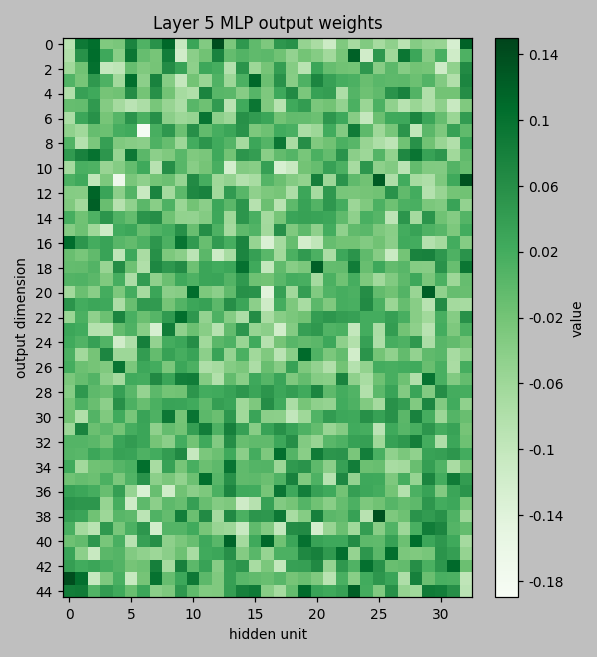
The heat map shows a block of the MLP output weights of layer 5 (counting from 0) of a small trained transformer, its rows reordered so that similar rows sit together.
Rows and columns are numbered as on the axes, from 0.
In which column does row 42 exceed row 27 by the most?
24
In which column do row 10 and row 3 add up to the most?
5
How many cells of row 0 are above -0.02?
13
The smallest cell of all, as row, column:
7, 6
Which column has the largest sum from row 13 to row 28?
14
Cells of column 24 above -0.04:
36
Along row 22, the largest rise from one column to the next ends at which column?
15
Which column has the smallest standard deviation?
22
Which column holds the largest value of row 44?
23
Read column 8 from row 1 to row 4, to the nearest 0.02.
0.08 0.06 -0.04 -0.02
